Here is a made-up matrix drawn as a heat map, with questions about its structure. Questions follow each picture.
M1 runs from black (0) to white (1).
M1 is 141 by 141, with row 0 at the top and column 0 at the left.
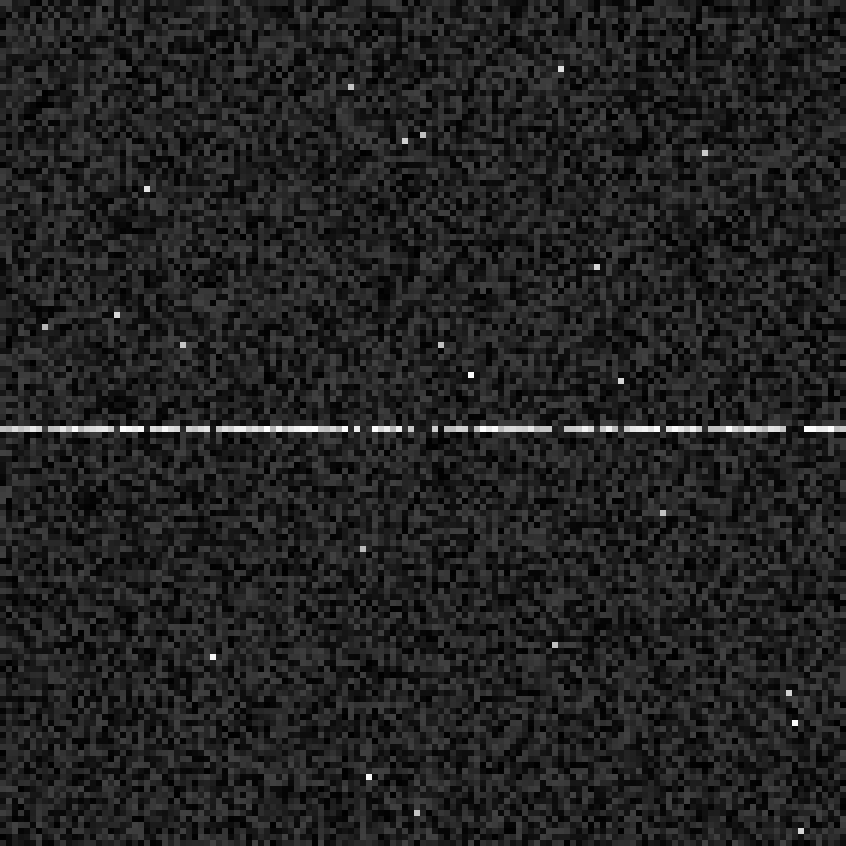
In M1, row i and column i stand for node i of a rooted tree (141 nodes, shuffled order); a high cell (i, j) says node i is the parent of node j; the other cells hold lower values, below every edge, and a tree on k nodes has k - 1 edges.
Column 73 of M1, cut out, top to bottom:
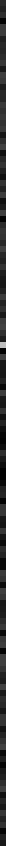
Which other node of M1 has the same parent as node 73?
30
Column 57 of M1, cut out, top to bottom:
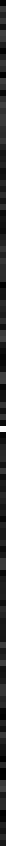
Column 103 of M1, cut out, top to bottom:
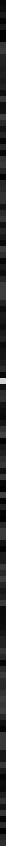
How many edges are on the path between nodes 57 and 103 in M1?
3
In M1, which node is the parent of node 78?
62
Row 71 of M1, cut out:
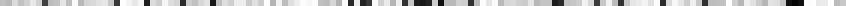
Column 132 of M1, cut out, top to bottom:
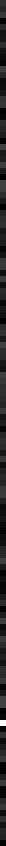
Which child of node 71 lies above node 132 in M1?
120
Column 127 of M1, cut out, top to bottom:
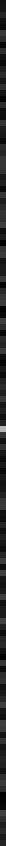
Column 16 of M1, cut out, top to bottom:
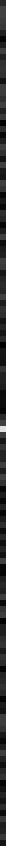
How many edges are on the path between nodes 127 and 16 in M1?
2
